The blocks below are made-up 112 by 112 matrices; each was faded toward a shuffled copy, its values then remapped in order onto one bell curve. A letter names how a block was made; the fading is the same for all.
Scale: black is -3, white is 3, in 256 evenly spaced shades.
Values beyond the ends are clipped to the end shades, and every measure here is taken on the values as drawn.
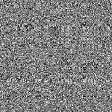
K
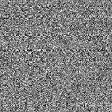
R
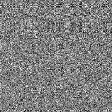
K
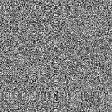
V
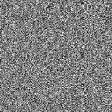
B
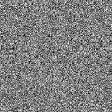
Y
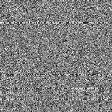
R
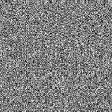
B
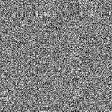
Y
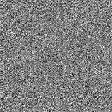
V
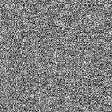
V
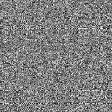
R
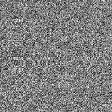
V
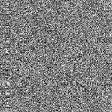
B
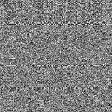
K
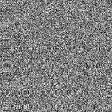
B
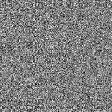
B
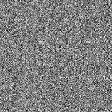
V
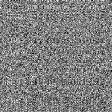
B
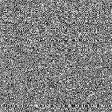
K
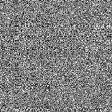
R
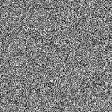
V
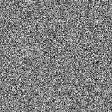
V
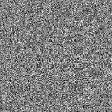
Y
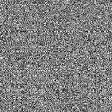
R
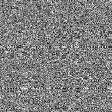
R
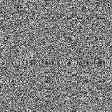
K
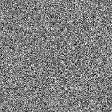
V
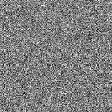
V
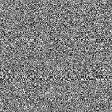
K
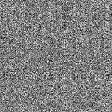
Y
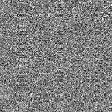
B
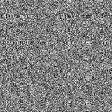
B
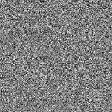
Y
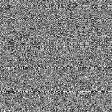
K
